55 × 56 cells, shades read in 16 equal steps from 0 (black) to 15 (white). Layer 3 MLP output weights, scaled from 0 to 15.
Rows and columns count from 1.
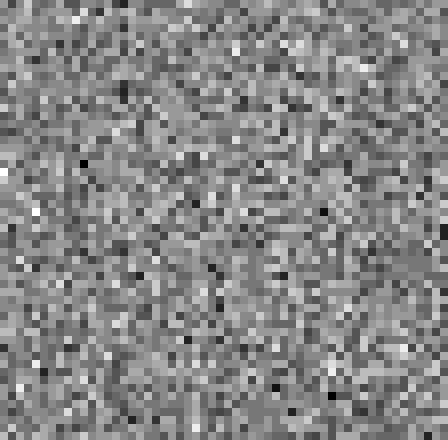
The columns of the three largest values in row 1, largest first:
24, 4, 34
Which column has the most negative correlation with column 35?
3
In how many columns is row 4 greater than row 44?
32
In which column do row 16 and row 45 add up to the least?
48
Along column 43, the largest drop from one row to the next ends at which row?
13
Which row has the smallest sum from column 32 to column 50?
49
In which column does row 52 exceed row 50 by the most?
42
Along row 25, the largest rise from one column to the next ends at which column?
54
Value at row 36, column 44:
10
